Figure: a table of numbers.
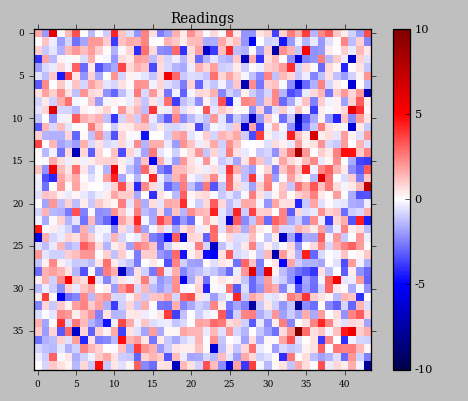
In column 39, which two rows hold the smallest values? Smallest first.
10, 32
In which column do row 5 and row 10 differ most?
17
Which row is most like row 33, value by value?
8
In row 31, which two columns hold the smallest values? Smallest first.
3, 42
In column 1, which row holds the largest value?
31
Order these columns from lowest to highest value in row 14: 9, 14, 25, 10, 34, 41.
14, 9, 10, 25, 41, 34
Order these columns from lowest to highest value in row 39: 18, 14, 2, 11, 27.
18, 27, 14, 11, 2
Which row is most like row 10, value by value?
32
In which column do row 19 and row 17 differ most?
15
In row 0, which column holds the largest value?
2
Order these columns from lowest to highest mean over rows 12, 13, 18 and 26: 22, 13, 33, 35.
13, 22, 33, 35
